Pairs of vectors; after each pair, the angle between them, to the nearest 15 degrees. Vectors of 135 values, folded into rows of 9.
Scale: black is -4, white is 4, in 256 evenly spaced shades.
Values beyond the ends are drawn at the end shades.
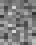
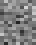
105 degrees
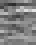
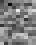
60 degrees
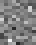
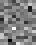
165 degrees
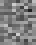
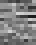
60 degrees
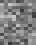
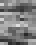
75 degrees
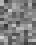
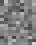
135 degrees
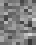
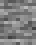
60 degrees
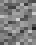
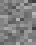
30 degrees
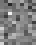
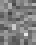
105 degrees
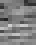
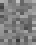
90 degrees
